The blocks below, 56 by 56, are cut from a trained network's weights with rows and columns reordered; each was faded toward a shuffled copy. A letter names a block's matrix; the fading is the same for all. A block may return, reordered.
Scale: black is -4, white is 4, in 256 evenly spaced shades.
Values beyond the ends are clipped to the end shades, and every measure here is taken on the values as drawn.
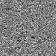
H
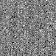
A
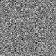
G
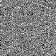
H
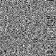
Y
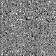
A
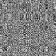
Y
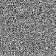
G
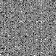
A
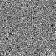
H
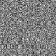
G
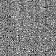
A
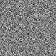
G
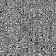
A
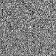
H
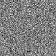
G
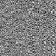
Y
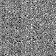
A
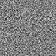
G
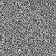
G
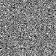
H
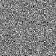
H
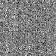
A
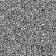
G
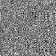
Y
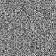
G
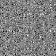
A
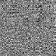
Y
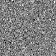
H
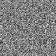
G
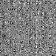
A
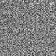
G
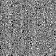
A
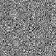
Y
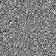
Y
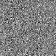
H
